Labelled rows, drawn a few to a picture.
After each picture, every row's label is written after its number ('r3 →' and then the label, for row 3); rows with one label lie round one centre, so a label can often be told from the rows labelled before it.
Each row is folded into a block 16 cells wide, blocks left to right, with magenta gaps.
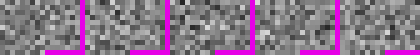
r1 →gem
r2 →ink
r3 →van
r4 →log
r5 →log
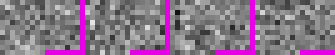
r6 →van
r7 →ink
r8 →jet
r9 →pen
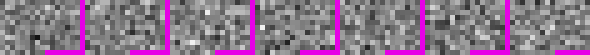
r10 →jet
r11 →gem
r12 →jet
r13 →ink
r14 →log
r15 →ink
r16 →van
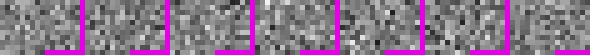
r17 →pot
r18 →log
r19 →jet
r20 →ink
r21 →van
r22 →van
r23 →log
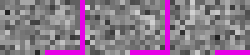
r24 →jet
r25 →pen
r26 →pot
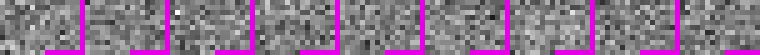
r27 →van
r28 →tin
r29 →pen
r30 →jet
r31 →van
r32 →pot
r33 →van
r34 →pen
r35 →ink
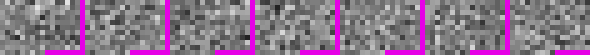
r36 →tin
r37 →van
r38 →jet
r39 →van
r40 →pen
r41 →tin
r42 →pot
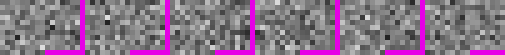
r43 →tin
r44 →pen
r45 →tin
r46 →tin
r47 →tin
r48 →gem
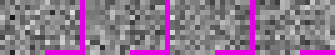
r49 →jet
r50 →van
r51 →van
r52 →ink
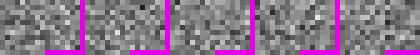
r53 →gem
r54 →pen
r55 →gem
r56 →jet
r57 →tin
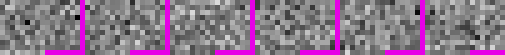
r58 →jet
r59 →gem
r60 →gem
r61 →ink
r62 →ink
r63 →log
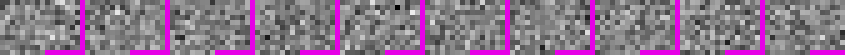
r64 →ink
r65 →log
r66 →van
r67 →gem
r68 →jet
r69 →ink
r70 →pot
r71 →pen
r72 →pen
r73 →gem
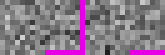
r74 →tin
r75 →jet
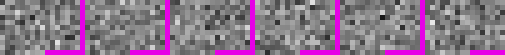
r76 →pen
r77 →gem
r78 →pot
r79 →pen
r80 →pot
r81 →ink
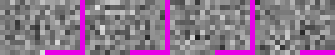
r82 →log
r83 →jet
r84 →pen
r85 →pen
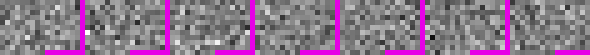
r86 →pot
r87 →log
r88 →log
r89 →log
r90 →tin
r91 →pen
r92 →jet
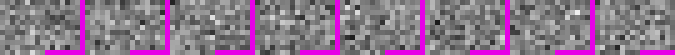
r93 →pen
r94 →ink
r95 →jet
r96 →pot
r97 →gem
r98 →log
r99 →van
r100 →ink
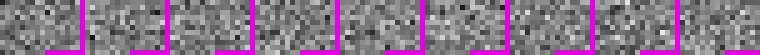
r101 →pen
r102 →tin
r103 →pot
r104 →van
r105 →ink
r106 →pot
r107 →ink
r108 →jet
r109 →van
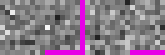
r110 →gem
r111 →pen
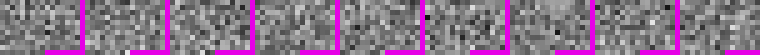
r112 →gem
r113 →pen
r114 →tin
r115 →gem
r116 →gem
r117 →pen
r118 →gem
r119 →log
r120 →van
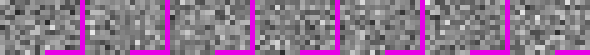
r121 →van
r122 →ink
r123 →pot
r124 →log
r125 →tin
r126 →van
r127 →gem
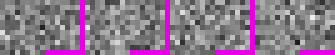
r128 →log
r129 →pen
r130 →log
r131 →tin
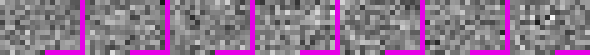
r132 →tin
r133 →pot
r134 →tin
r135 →jet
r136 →tin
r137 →ink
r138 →log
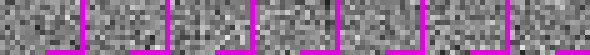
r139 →gem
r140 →log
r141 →pen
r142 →gem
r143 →log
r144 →pot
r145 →log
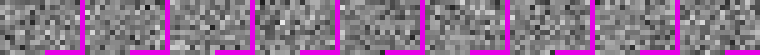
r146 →ink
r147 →pot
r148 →van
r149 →pen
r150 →pen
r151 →gem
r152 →tin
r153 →jet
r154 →pot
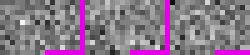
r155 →van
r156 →log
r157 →pen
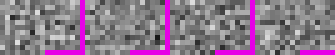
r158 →ink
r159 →tin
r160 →jet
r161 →tin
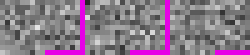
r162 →jet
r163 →jet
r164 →tin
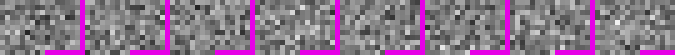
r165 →pot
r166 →van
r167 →gem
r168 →ink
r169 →pot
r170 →van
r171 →ink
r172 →van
